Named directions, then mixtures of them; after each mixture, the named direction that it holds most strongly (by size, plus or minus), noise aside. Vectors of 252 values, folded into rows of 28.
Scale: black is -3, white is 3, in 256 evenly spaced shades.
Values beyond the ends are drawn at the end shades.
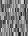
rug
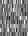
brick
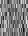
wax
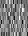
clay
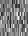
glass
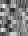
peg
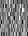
clay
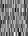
rug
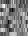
peg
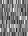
brick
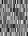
brick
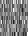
brick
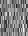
wax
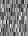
rug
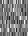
brick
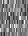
brick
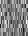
wax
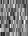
clay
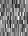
glass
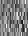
glass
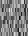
rug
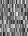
brick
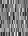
clay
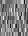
rug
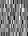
clay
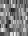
peg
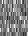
brick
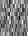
clay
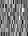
clay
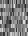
peg
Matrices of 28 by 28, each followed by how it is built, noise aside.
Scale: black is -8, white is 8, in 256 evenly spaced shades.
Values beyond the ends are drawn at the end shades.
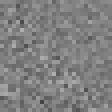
lower triangular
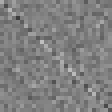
diagonal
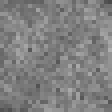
smooth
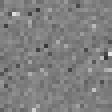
sparse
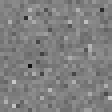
sparse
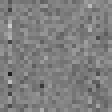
uneven columns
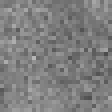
smooth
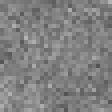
smooth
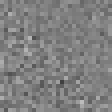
lower triangular
